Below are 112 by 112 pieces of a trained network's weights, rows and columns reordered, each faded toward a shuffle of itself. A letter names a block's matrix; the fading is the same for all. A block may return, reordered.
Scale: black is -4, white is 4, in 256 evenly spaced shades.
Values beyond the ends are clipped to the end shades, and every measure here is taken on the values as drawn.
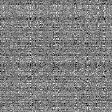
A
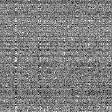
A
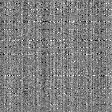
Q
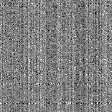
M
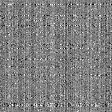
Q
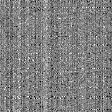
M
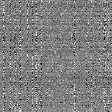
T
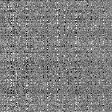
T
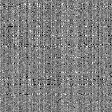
Q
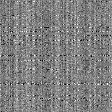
Q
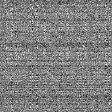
A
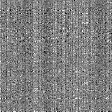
M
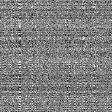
A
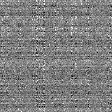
A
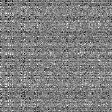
A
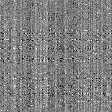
Q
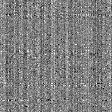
M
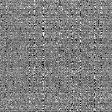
T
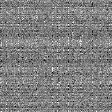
A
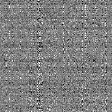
T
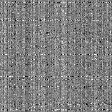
Q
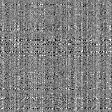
Q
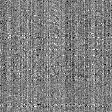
M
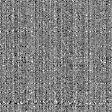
M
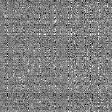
T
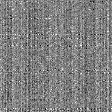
M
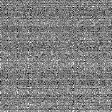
A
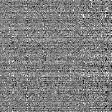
A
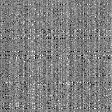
Q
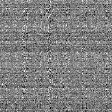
A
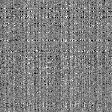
Q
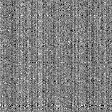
M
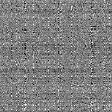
T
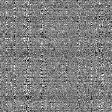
T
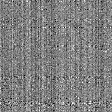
M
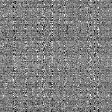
T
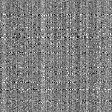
Q
